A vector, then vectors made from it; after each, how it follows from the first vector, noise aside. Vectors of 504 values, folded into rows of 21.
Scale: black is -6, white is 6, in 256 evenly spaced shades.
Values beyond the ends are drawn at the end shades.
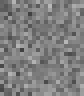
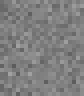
shrunk.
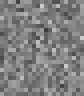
wrapped around, negated.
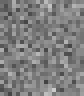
copied.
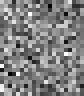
negated, scaled up.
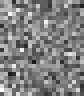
negated, scaled up.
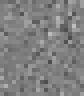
wrapped around, partly zeroed.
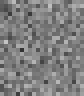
copied.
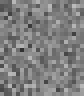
copied.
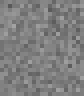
wrapped around, shrunk.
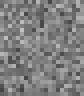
wrapped around, negated.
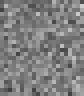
reversed, negated.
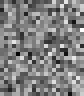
reversed, negated, scaled up.
